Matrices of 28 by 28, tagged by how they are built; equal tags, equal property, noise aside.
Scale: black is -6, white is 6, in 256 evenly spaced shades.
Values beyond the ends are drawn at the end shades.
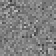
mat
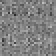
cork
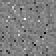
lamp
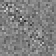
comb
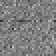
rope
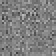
cork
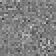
mat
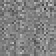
cork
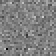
rope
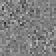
mat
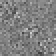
mat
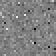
lamp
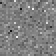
lamp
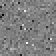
lamp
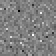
lamp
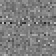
rope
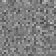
cork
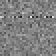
rope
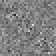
comb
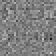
cork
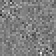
mat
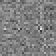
cork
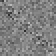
comb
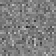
rope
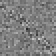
comb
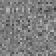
cork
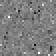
lamp
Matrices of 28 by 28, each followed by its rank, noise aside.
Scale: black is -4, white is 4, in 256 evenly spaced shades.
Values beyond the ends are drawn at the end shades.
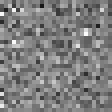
five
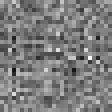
six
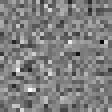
six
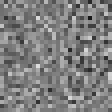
seven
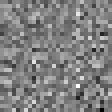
seven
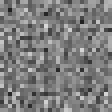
seven
